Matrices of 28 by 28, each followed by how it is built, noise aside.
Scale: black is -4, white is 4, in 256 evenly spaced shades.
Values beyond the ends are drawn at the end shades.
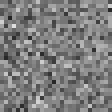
noise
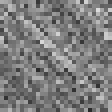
Toeplitz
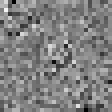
block diagonal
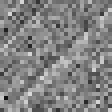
Hankel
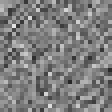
Hankel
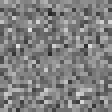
repeating columns
